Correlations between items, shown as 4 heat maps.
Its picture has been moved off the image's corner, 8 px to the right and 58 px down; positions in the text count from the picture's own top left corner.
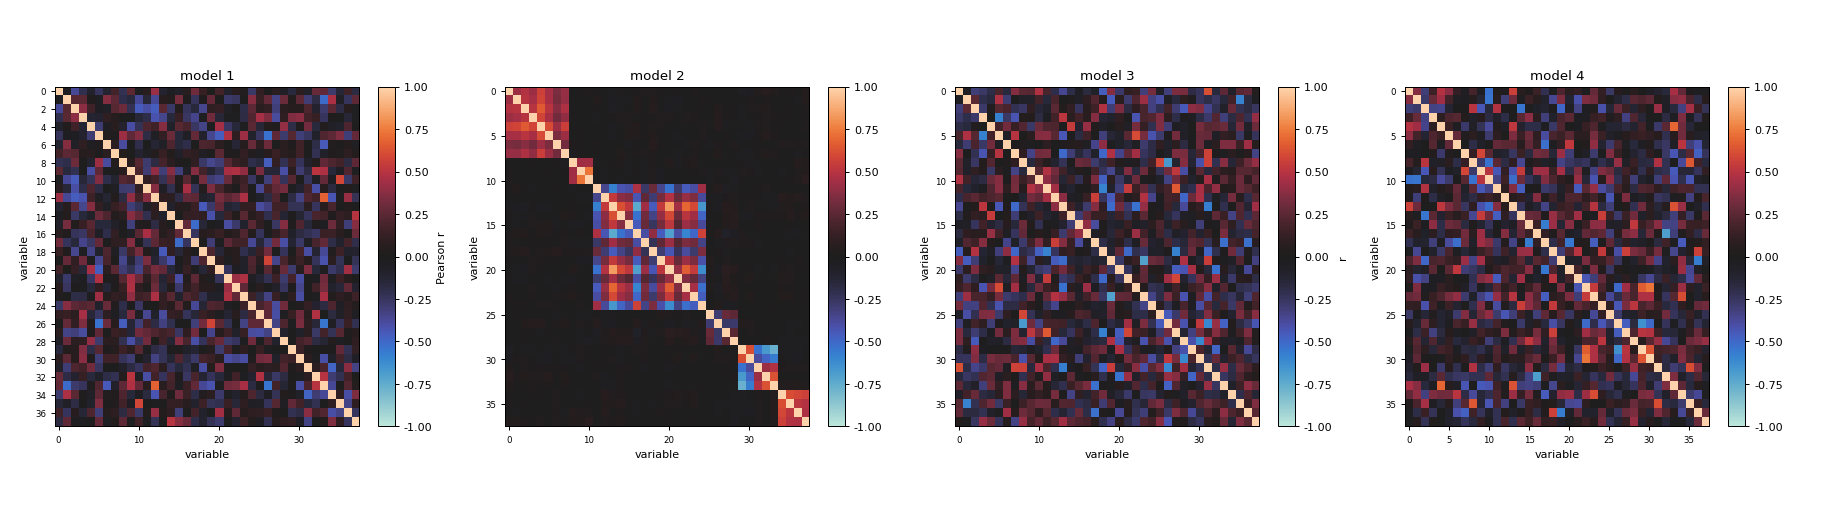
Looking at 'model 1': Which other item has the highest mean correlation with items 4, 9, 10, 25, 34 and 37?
14
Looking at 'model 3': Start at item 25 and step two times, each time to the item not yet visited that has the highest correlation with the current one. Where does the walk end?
31
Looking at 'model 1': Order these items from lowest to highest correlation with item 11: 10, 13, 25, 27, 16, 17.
25, 17, 13, 10, 27, 16
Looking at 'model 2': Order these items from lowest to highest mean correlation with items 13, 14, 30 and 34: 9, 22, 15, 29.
9, 29, 15, 22
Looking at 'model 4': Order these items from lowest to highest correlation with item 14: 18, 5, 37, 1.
1, 5, 37, 18
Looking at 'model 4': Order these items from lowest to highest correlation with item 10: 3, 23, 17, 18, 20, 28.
23, 28, 3, 20, 18, 17
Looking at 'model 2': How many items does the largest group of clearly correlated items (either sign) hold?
14
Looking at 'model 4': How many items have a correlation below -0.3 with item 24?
3
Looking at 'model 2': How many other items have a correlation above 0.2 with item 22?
9
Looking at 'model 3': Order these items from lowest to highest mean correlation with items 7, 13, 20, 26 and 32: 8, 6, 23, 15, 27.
8, 15, 6, 27, 23
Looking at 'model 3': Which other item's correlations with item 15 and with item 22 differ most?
5
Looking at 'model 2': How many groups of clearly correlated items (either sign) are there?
6
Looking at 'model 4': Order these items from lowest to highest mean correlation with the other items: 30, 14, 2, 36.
2, 36, 14, 30
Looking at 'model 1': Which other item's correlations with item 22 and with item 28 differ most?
9
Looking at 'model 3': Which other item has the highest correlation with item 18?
2
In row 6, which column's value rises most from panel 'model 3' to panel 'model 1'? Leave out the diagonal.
1
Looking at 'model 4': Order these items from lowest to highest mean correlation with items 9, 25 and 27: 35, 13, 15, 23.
13, 23, 15, 35
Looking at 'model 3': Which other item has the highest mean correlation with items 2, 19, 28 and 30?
7
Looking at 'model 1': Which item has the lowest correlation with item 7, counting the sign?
32
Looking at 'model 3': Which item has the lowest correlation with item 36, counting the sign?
17
